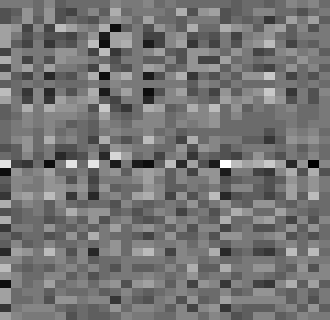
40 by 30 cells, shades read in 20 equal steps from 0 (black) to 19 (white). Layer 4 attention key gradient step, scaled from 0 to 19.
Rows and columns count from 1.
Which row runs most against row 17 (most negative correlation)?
13
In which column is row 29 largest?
11
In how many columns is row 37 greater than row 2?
12
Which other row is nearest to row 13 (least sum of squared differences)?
38
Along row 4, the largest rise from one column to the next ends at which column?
6
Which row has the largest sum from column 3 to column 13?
14
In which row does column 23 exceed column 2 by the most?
21
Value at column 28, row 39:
7
